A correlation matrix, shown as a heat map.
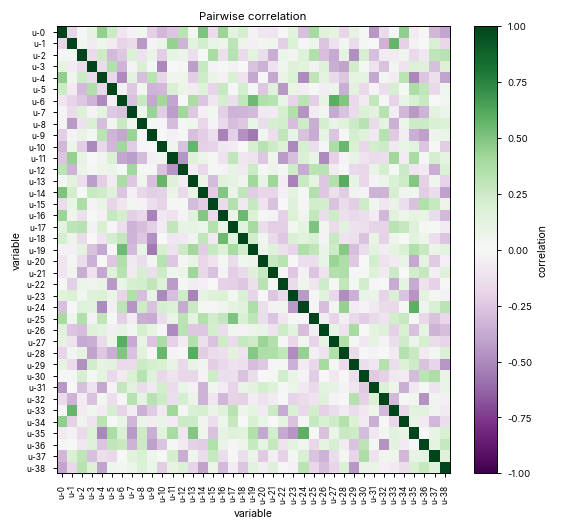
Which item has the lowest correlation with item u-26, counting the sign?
u-11
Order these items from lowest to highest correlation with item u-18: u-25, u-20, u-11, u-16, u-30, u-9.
u-9, u-30, u-11, u-20, u-25, u-16
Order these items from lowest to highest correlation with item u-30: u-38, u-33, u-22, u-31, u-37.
u-31, u-33, u-38, u-22, u-37
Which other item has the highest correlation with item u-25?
u-17
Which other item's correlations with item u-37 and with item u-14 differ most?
u-0
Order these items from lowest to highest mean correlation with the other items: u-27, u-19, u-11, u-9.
u-9, u-11, u-27, u-19
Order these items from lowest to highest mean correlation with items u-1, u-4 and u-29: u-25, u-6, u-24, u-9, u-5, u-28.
u-6, u-24, u-28, u-5, u-25, u-9
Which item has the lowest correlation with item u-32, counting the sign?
u-36
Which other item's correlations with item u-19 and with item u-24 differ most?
u-12
